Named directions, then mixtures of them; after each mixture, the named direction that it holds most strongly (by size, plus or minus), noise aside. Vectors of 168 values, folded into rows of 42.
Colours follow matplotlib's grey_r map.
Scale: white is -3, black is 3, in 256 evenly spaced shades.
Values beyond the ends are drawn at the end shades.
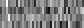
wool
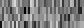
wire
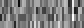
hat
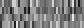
wire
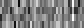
hat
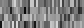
wire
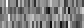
wool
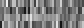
wire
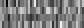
wool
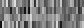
wire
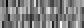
wool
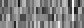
hat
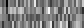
wool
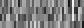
hat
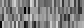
wire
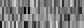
wire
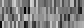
wire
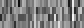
hat
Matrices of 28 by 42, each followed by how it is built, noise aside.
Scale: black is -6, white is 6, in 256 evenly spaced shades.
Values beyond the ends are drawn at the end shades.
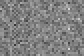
repeating rows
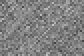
Hankel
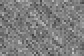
Toeplitz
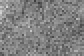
smooth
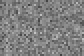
noise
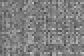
blocks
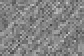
Hankel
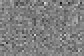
low rank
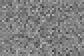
repeating rows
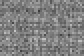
blocks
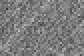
Hankel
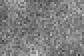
smooth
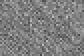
Toeplitz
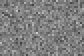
noise
